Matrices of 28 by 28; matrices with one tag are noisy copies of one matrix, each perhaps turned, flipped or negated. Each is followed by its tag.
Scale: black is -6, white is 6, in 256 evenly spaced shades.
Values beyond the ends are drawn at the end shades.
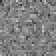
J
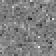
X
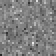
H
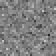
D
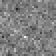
X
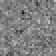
H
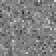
H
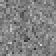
D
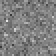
D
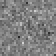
H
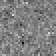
H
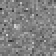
D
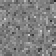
J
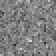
D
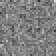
J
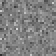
J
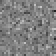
J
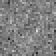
X
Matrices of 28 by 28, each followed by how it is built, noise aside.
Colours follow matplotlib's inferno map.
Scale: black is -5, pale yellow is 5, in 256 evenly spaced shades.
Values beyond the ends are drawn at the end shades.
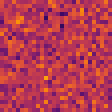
noise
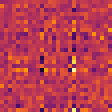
low rank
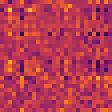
low rank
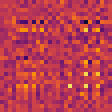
low rank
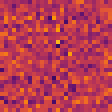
low rank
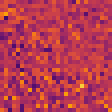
lower triangular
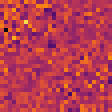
block diagonal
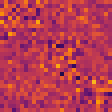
block diagonal
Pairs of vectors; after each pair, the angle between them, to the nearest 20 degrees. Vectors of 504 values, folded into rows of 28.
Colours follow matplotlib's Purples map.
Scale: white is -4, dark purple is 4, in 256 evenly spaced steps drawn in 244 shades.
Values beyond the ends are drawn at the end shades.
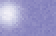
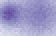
120 degrees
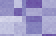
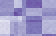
20 degrees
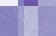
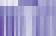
40 degrees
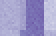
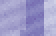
20 degrees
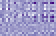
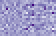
120 degrees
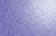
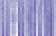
100 degrees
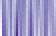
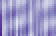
140 degrees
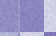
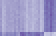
160 degrees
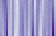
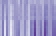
80 degrees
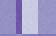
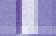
20 degrees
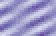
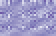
60 degrees
